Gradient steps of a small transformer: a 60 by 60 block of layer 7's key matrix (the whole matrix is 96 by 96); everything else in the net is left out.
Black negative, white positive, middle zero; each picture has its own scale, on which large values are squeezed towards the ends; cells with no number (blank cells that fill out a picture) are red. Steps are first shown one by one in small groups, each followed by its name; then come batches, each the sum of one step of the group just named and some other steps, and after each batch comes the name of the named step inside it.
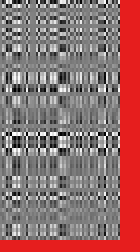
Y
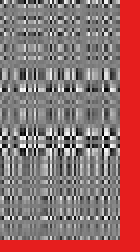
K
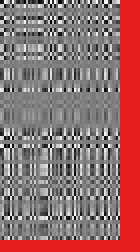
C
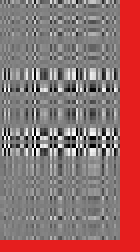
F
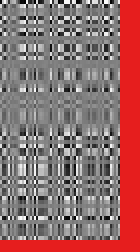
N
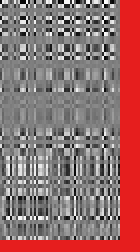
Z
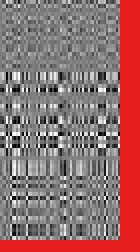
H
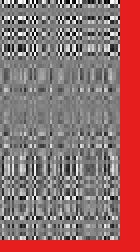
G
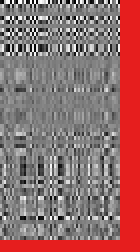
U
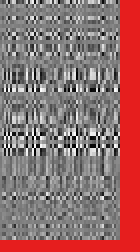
F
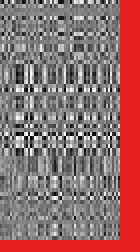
C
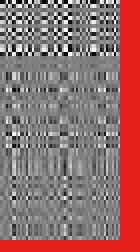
H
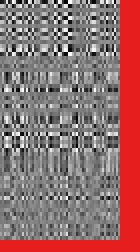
H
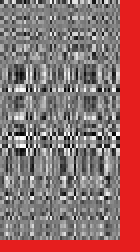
K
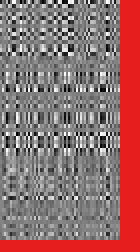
Z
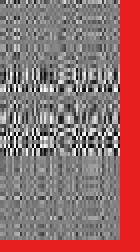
F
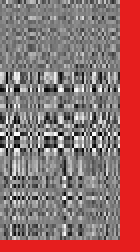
H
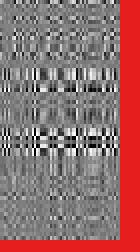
F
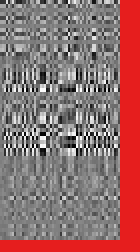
F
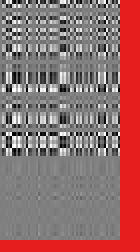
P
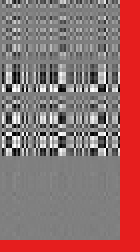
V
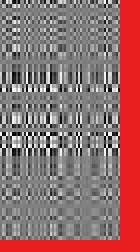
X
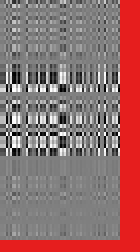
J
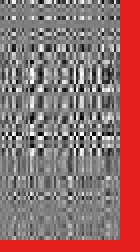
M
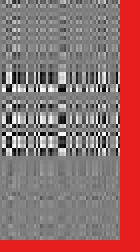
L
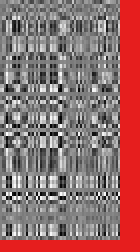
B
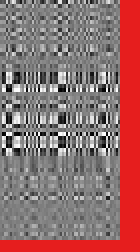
L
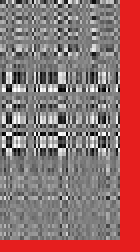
L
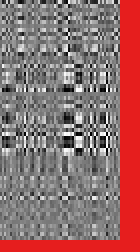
P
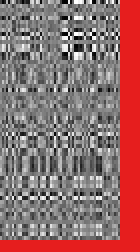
B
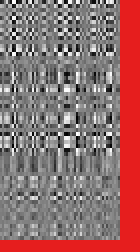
B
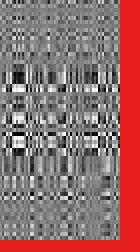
L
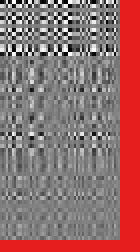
M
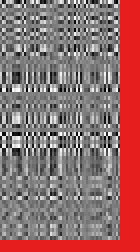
X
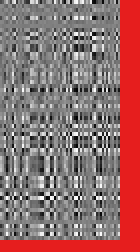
M
